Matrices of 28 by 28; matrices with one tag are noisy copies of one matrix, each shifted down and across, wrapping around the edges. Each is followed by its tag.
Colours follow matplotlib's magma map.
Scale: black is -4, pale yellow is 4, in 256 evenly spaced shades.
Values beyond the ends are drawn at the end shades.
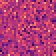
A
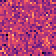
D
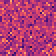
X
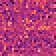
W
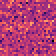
W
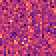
A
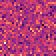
X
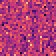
A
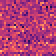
W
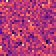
D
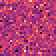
X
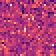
D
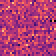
W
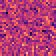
D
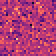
D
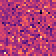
D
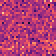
W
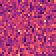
X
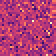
X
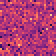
D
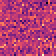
W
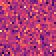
A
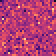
D
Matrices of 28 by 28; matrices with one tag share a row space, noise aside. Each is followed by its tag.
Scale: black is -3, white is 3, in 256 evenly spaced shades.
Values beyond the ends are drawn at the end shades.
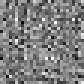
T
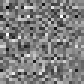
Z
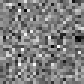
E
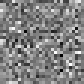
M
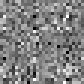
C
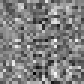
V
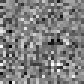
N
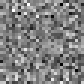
M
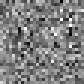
M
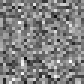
V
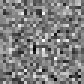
V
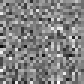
N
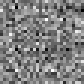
E
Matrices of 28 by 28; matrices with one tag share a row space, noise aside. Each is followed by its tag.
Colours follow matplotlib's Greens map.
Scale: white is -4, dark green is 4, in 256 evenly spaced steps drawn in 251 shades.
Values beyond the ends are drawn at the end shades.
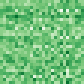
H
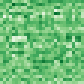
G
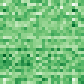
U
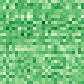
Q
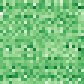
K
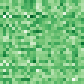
U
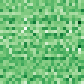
K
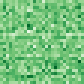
Q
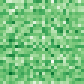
H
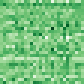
H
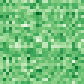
U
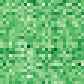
Q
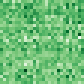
K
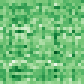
G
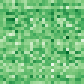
H
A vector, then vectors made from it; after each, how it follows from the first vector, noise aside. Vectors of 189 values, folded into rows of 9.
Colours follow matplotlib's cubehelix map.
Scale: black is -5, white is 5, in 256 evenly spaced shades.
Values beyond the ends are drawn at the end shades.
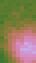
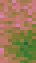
negated, shrunk.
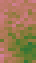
negated, shrunk.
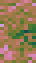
wrapped around, negated, partly zeroed.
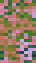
sign-scrambled.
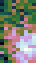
scaled up.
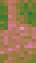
wrapped around, negated, shrunk.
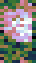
wrapped around, scaled up.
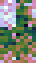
wrapped around, scaled up.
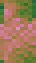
wrapped around, negated, shrunk.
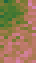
reversed, negated, shrunk.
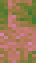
wrapped around, negated, shrunk.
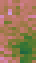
negated, shrunk.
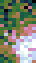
scaled up.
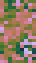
sign-scrambled.
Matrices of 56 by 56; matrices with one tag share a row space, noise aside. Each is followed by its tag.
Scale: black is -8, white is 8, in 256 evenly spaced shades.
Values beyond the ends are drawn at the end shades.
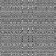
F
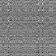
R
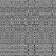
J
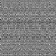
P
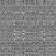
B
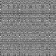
P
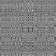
F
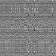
J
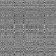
B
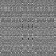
F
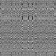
F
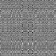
F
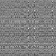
J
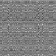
R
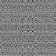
F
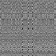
F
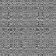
R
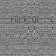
J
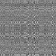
J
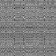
B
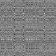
B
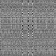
F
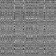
B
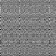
P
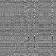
J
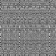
P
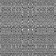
F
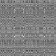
B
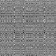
B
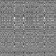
B
